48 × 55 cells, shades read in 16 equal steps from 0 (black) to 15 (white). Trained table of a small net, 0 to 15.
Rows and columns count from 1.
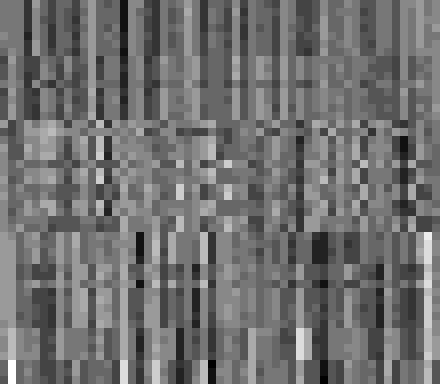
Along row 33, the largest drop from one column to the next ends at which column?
27
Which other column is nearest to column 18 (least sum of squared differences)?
40
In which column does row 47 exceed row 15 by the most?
16
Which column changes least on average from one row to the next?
24
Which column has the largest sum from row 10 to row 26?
6
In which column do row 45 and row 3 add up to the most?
54
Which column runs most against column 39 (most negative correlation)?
36
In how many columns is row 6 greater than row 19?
20
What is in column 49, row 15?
5
